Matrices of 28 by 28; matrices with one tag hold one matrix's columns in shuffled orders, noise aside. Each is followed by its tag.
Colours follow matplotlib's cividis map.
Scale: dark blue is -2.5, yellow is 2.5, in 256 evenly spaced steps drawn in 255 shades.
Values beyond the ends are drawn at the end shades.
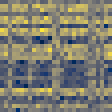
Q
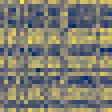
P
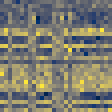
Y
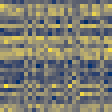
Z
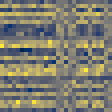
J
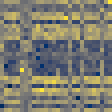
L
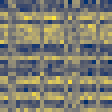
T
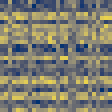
T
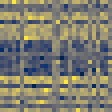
L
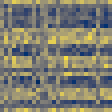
P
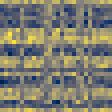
P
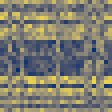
L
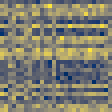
Z
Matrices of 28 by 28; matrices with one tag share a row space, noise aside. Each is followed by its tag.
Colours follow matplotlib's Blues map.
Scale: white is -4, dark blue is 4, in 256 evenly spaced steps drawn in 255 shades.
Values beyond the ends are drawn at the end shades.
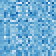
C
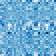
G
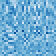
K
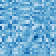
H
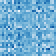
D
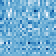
G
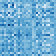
D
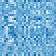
K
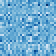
G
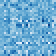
C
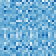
C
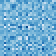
C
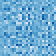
C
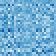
D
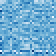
H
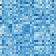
H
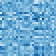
H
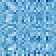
K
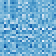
C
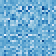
C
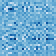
K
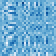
K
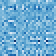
K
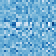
C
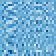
K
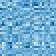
H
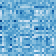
H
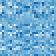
H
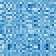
G
